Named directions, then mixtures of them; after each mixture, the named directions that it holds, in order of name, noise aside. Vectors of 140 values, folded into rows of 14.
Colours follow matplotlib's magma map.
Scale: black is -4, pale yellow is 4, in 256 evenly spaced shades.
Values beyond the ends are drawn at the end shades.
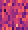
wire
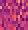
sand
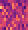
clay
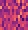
sand.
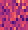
clay, sand.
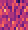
clay, sand, wire.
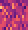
clay.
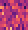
clay, wire.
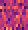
clay, sand, wire.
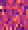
clay, sand, wire.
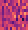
clay, sand, wire.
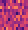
clay, sand, wire.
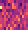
clay, sand.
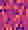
clay, sand, wire.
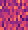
sand.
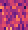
clay, wire.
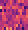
clay, sand, wire.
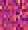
sand.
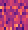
clay, sand, wire.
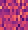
sand.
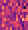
clay, sand, wire.
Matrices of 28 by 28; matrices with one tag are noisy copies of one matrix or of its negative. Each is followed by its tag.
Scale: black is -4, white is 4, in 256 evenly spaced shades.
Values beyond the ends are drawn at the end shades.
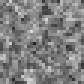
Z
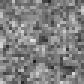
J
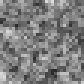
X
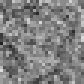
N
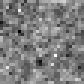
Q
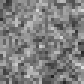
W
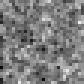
J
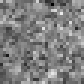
X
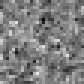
J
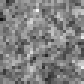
W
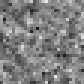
N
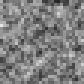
Q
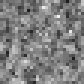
Z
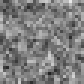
N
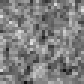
J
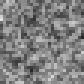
W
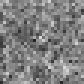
J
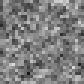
Q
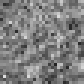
W
